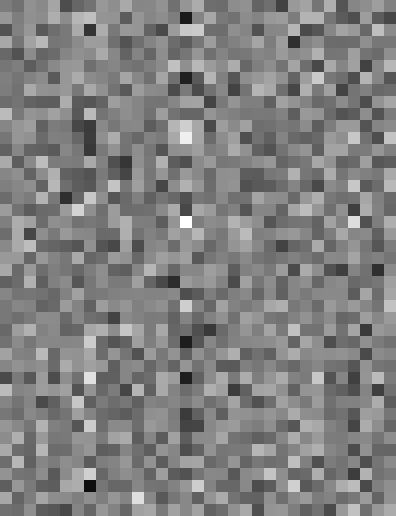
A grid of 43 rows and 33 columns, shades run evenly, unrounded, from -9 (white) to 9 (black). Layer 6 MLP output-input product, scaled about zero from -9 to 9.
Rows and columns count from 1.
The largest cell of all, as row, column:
41, 8
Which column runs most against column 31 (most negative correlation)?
30
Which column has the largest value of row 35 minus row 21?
16
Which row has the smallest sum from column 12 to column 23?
6
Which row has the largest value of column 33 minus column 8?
2
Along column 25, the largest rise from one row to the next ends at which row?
4
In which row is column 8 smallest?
32
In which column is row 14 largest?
11
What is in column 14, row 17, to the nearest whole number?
1
